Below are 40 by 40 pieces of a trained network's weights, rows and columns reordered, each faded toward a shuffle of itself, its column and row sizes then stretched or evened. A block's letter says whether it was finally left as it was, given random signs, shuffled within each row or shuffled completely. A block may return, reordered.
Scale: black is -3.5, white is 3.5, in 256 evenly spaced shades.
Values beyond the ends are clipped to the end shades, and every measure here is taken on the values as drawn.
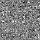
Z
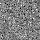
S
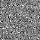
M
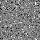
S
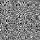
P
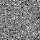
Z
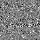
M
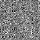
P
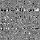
P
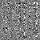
P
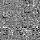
P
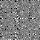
Z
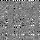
Z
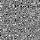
Z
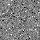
S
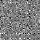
P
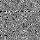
Z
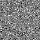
M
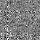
Z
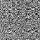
P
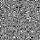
P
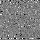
M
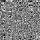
P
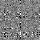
Z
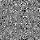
Z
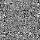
Z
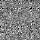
Z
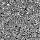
S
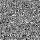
M
